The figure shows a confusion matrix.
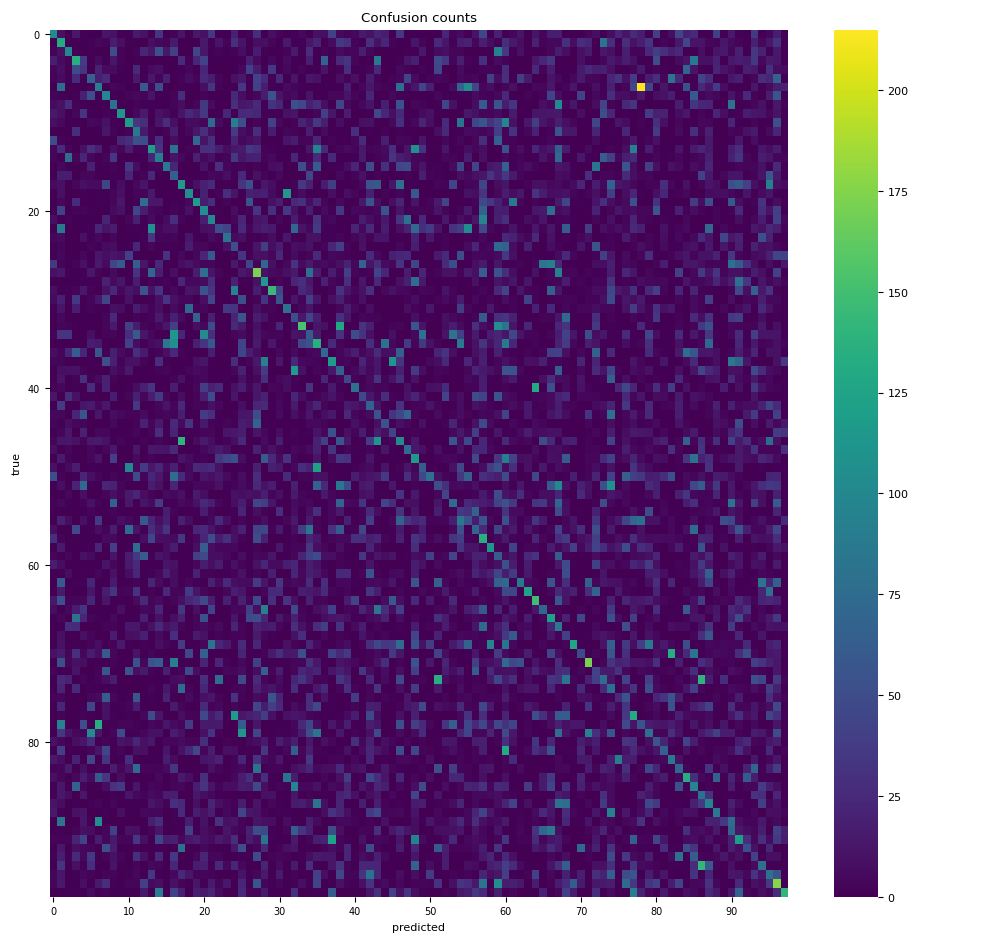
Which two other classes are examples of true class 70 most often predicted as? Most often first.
82, 85
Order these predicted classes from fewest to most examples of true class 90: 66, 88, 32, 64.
88, 64, 32, 66
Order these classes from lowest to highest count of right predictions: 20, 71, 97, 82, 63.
82, 20, 63, 97, 71
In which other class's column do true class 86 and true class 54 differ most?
56
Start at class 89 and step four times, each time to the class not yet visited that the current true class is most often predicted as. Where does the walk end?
73
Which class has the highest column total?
60
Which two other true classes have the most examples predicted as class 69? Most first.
96, 58
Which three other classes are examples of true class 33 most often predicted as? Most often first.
38, 59, 60
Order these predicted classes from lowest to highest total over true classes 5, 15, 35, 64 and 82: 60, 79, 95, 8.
8, 95, 79, 60
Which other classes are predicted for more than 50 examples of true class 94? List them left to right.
48, 68, 86, 87
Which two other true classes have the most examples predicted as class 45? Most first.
37, 64
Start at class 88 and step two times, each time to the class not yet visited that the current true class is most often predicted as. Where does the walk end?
17
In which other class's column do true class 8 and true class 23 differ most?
67
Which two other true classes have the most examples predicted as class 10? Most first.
49, 56
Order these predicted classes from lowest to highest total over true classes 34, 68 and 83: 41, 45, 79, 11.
45, 41, 79, 11
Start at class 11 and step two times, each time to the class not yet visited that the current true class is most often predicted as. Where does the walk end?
57
